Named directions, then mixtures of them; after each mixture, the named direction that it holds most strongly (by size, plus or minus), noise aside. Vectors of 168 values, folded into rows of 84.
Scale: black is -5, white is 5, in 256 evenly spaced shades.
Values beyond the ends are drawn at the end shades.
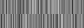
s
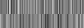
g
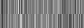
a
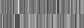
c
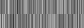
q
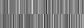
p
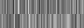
c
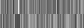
c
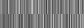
p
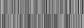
p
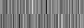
p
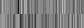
a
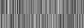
q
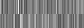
c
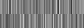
g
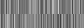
s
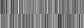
g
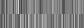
a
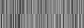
s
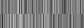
a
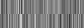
a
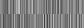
p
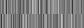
s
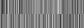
a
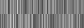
q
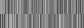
q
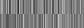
g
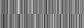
p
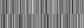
s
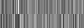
c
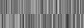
c
